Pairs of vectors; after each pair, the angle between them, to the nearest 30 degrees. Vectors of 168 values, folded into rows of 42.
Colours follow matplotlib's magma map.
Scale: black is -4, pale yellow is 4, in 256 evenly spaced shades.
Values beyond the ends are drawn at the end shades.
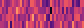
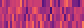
30 degrees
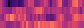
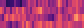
30 degrees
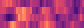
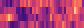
150 degrees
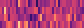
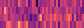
30 degrees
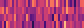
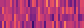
30 degrees
